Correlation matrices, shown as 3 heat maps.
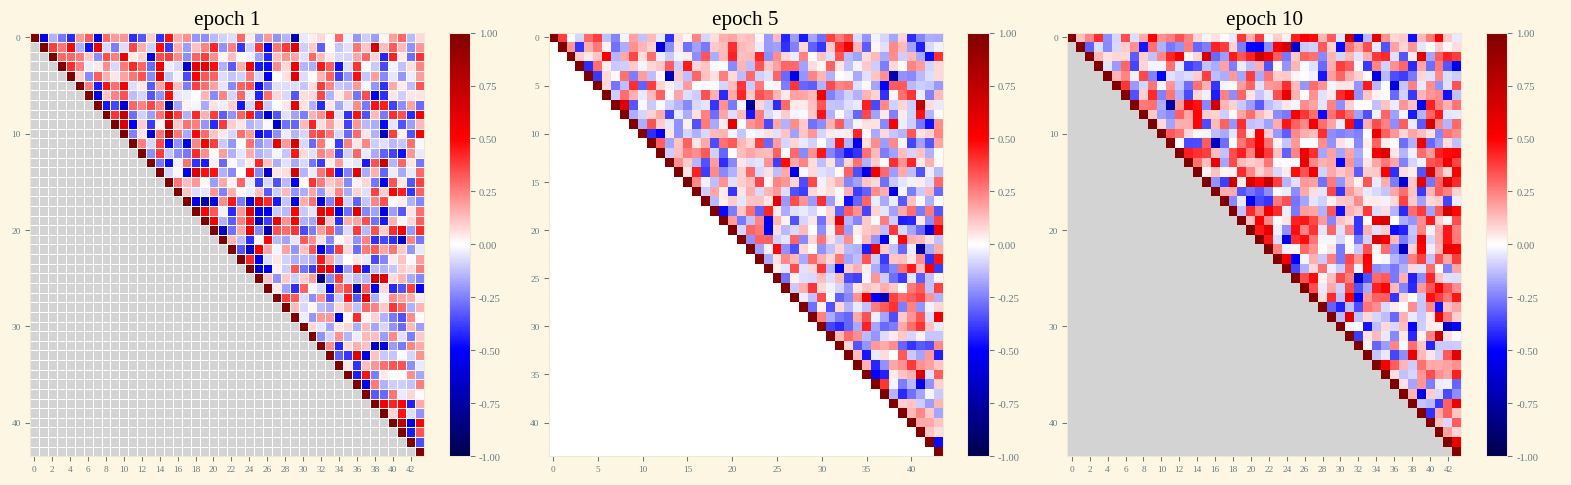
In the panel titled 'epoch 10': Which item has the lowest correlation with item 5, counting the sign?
36
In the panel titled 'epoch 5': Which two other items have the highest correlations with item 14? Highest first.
36, 16
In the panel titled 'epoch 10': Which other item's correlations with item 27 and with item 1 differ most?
25
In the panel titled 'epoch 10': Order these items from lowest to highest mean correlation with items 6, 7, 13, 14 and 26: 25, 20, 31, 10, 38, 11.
11, 38, 10, 20, 25, 31
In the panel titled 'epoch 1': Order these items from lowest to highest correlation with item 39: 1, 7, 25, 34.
1, 34, 7, 25
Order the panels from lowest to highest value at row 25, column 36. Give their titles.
epoch 10, epoch 1, epoch 5
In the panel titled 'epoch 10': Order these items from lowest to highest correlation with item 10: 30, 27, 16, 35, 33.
30, 16, 33, 27, 35
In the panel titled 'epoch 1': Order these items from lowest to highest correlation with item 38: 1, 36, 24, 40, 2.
24, 2, 36, 40, 1
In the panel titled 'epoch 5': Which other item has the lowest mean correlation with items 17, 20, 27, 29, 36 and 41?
33
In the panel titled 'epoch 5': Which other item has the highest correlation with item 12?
30
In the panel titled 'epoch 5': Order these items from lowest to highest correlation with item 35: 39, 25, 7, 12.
25, 39, 12, 7
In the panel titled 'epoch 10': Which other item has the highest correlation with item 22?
15
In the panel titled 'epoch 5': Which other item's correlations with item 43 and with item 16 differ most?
20
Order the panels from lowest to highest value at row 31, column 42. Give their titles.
epoch 1, epoch 5, epoch 10
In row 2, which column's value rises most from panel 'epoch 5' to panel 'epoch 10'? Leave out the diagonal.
42
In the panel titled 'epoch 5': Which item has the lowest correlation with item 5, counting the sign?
37
